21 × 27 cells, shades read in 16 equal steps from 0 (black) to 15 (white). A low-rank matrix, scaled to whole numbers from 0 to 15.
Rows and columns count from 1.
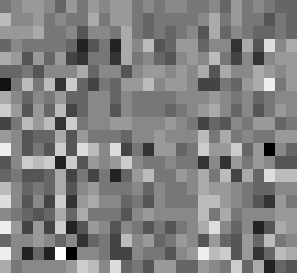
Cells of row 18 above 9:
5
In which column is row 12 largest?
1
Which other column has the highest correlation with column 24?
16
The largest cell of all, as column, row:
6, 20
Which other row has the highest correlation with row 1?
13
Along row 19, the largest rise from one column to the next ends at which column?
12
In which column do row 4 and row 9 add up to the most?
25
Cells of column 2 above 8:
4
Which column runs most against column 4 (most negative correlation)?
21
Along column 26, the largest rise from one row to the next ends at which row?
14
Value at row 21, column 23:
6
